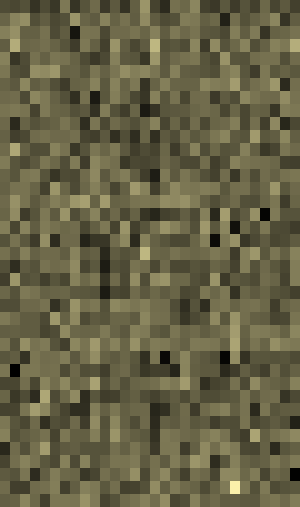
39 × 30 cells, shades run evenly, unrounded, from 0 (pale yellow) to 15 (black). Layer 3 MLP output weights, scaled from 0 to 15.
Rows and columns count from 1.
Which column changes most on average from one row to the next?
24
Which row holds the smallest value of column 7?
17
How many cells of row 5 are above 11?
3
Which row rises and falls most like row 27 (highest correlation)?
7
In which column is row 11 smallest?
26
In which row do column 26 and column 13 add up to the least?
34
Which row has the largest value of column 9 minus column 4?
32
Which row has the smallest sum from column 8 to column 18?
16
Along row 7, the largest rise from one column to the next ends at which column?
29
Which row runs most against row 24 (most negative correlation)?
15
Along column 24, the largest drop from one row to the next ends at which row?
19
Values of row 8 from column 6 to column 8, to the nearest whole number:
9 10 12
